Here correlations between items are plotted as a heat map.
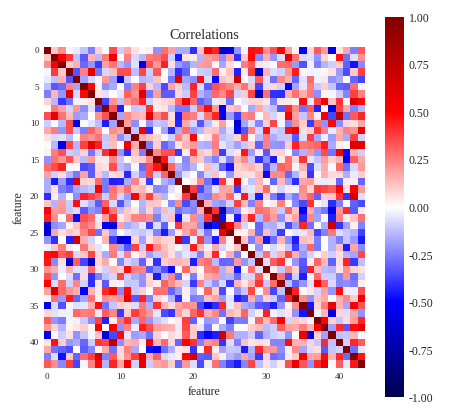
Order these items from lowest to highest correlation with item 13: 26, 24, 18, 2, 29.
2, 29, 26, 24, 18
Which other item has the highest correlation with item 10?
39
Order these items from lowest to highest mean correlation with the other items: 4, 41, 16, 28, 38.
41, 4, 16, 28, 38
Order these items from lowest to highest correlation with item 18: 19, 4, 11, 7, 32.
11, 19, 32, 7, 4
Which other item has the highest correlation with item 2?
1
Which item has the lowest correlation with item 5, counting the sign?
33
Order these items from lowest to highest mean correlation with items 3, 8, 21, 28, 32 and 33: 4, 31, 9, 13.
31, 13, 4, 9
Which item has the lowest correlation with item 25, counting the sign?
0
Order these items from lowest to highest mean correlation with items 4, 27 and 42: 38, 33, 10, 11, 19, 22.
10, 22, 11, 33, 19, 38
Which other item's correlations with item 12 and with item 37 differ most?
20
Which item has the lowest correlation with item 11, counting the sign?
26
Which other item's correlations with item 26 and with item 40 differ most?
9
